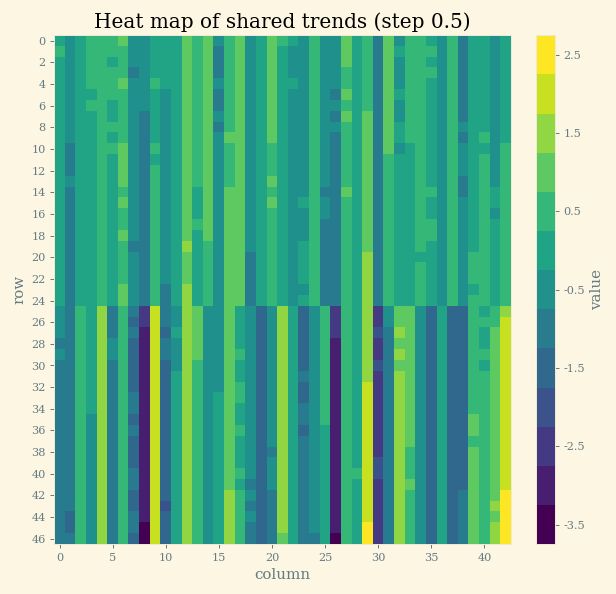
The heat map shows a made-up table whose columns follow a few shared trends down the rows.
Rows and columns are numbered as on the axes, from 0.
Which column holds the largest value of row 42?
42
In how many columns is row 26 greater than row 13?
16
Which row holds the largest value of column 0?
1
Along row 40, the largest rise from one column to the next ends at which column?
9
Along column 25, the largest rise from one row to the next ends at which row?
25
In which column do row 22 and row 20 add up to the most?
29
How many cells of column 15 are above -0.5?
14
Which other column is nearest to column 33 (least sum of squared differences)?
13
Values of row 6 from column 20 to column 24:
1 0 -0.5 -0.5 0.5
